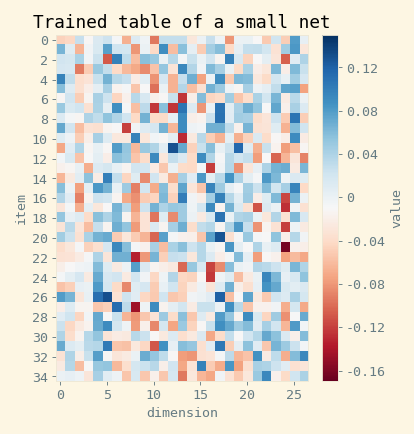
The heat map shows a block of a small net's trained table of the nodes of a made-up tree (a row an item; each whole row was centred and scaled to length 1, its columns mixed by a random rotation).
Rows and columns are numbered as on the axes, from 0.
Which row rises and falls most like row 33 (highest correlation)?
6
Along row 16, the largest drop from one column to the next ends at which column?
24
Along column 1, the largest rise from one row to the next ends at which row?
26
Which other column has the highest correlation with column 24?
5
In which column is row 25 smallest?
7
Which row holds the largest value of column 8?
10
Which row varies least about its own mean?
30
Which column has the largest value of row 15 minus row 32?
13
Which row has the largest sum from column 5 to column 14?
11
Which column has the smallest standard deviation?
1
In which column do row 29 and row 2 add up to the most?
18
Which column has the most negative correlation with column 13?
8
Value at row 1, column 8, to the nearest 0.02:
-0.08
